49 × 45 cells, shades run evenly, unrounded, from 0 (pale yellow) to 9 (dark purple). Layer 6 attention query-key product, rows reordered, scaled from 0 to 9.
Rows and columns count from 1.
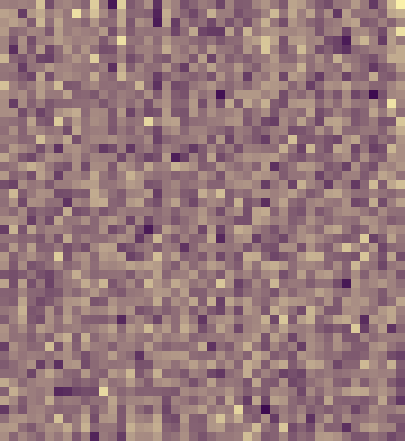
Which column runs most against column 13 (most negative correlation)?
45
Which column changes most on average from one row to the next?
25
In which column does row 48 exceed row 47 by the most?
39
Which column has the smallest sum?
44
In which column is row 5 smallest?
14
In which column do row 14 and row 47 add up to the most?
31
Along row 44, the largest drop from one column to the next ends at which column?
12
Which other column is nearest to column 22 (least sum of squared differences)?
26
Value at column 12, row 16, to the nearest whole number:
4
